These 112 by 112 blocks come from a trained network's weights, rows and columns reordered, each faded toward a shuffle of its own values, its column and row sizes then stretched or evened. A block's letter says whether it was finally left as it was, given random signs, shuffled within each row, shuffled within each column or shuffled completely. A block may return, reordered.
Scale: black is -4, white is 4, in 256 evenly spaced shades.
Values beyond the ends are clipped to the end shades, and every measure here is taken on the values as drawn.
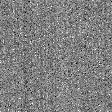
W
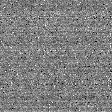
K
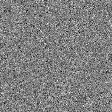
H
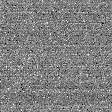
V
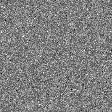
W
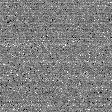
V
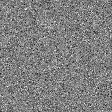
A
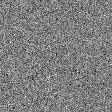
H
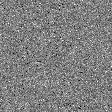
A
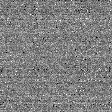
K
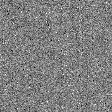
W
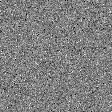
A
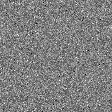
W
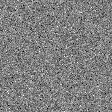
A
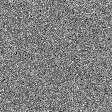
A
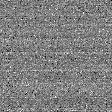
K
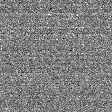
V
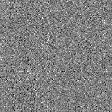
K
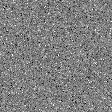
A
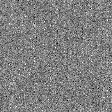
W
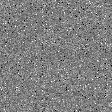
W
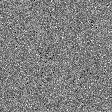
A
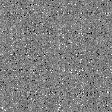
K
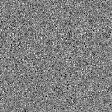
K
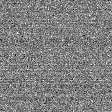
V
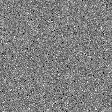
W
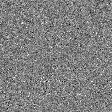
V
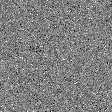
A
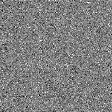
K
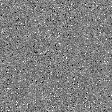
H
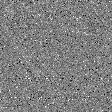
V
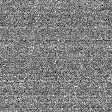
K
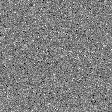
A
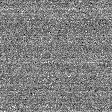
V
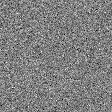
A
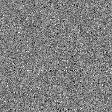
H
